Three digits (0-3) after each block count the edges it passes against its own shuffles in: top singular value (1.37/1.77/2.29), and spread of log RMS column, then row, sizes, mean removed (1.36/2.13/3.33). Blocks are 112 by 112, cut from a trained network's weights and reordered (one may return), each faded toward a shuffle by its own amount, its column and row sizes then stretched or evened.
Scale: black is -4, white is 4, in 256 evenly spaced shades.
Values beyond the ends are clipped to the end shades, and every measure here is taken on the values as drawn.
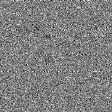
1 0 2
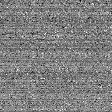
2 0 1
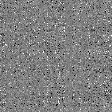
0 2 1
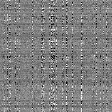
3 3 1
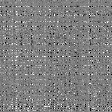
2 2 3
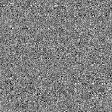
1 1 2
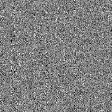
0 2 0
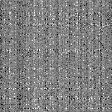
3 2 2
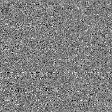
1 1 2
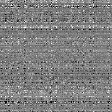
3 2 3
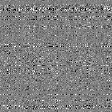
1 2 3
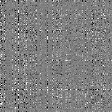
2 3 2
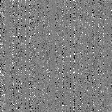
0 3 0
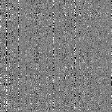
2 3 1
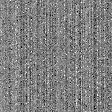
3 2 0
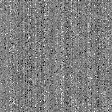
2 2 0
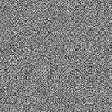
3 1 2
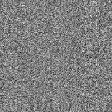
2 1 0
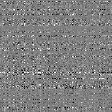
2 2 3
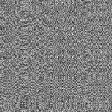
3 2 1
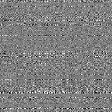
3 1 3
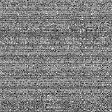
3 1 1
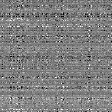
3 2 3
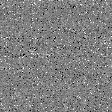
0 1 1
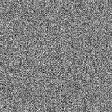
2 1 0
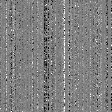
3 3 0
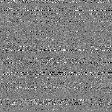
1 1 3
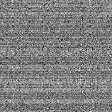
3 1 1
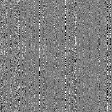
2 3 0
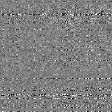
2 2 3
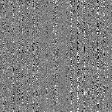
1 3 1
